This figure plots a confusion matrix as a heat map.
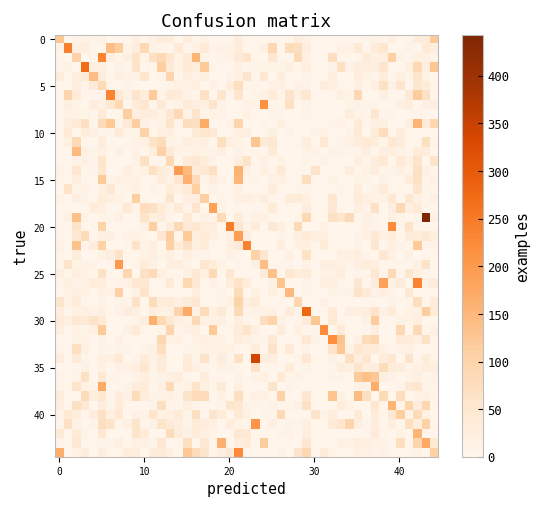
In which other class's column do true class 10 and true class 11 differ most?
23
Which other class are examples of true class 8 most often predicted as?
14
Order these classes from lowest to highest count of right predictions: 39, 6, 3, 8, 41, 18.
41, 8, 39, 18, 6, 3
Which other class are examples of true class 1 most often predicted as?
6
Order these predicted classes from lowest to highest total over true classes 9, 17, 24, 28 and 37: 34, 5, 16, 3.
34, 3, 16, 5
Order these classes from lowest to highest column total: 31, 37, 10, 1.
31, 1, 10, 37
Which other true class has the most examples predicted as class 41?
39
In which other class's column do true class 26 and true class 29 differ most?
42
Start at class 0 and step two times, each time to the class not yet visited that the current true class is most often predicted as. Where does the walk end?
21
